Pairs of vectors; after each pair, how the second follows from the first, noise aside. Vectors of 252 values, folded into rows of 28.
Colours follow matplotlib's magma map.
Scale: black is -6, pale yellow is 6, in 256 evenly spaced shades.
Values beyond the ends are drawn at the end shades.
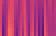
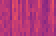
reversed, negated, shrunk.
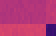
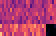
scaled up.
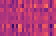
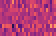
sign-scrambled.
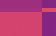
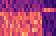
scaled up.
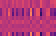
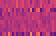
partly zeroed.
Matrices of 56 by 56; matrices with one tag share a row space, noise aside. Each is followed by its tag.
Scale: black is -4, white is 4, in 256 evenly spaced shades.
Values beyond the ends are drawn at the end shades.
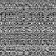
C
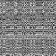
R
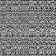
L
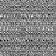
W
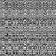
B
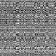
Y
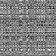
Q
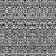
B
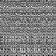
W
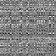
Q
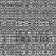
C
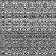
B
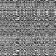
Y
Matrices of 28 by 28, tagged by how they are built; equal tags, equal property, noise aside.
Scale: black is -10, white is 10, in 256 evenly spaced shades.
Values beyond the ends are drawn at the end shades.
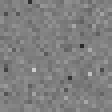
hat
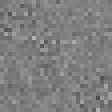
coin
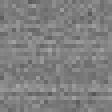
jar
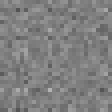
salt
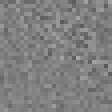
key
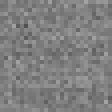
jar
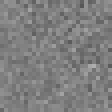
key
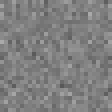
salt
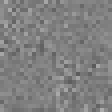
coin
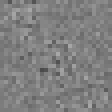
coin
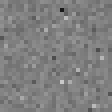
hat
